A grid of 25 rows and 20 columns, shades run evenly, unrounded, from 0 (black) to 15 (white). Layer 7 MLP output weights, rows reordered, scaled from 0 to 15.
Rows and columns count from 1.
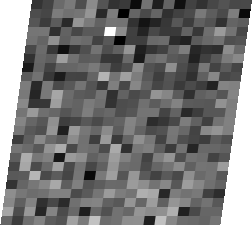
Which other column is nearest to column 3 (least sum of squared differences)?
12
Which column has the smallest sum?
16
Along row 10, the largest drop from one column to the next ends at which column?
2
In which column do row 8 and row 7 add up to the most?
4
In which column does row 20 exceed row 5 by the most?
9
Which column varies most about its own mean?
8
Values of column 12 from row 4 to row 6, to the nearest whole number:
4 6 3
